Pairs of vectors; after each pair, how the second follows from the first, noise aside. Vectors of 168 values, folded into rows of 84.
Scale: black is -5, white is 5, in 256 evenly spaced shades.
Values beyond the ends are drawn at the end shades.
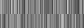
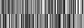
wrapped around, scaled up.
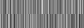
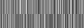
wrapped around.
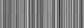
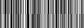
reversed, negated, scaled up.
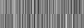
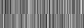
wrapped around.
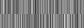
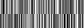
negated, scaled up.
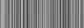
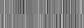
reversed, partly zeroed.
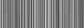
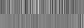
reversed, partly zeroed.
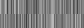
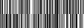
reversed, scaled up.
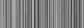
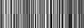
reversed, negated, scaled up.
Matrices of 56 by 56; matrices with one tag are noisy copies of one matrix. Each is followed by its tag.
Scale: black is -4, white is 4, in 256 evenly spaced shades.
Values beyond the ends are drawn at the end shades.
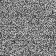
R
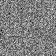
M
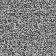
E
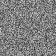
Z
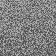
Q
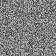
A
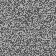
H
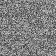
R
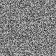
E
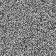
Z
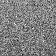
Q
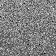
Q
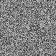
M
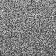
Q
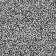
H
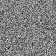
Z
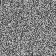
A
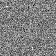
H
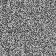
A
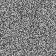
M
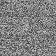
R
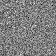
Z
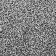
Q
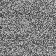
R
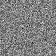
Z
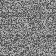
R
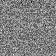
E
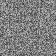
M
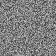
Z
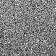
Q
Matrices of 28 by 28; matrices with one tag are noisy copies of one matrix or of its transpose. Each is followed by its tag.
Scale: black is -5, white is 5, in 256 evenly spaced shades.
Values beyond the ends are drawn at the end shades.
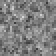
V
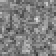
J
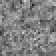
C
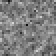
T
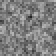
V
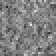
T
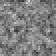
V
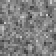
V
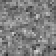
T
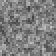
J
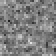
J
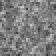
T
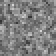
V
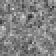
V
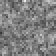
C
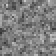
C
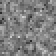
V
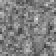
J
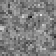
V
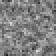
T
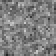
T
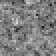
V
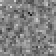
J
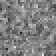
T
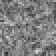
T
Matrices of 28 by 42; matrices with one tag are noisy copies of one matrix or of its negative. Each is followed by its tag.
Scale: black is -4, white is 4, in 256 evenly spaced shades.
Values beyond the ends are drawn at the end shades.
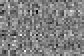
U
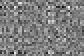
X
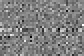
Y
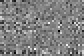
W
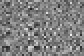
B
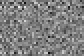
X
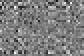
X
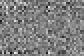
X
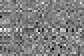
Y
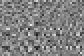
B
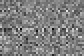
Y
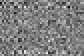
X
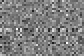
Y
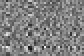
B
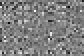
X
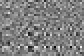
B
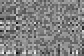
W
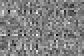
U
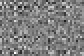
X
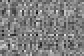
U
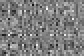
U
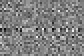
Y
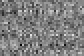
U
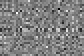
Y
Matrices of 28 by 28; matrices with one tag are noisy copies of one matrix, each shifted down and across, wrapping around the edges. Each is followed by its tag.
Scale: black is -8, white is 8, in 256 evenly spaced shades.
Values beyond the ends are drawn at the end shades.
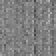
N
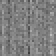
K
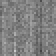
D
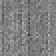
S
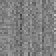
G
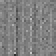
N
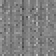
N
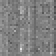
K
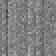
K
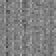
N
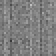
S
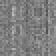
K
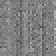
G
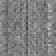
K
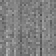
K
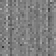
N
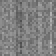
D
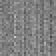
S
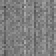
S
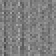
N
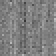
D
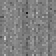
G
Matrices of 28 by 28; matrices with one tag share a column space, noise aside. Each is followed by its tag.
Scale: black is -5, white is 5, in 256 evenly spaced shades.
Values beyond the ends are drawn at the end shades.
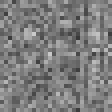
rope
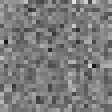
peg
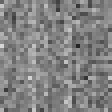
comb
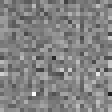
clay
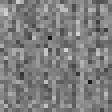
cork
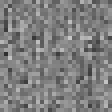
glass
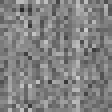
cork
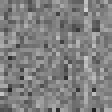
comb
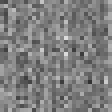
glass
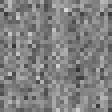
comb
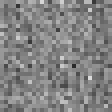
peg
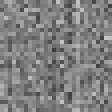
peg
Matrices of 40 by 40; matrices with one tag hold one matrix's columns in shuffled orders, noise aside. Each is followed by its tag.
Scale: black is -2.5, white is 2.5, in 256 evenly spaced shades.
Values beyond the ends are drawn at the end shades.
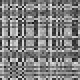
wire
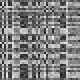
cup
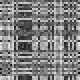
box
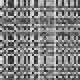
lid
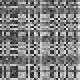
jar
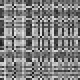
wire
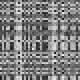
box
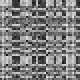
lid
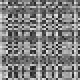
jar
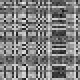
jar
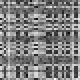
jar
